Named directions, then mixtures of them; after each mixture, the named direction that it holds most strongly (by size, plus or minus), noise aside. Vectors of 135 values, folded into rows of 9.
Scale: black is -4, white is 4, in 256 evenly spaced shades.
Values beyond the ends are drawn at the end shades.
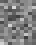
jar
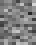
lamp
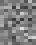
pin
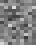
jar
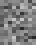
pin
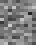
jar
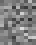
pin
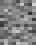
lamp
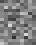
jar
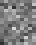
jar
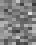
lamp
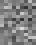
pin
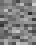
lamp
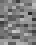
lamp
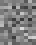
pin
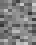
lamp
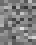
pin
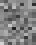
jar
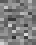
jar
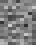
jar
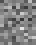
pin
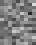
lamp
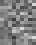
pin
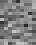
lamp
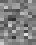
jar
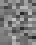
pin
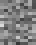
lamp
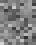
jar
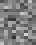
pin
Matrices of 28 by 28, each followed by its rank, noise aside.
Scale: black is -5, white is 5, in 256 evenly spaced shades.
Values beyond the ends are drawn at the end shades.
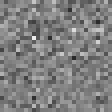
six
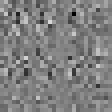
four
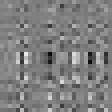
two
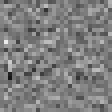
six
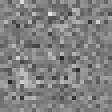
six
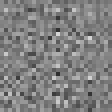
four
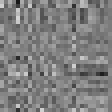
three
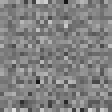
four
